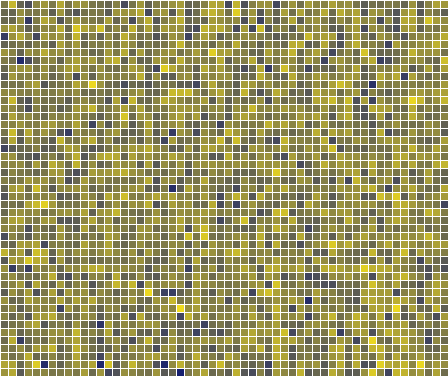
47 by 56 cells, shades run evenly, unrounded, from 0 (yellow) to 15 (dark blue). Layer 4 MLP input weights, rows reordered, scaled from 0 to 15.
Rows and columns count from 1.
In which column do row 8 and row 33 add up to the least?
23
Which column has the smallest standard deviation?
11
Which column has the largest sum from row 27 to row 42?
39
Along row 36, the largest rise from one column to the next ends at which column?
18
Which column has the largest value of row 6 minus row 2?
43
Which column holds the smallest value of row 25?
50
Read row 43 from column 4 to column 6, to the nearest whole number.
9 8 9
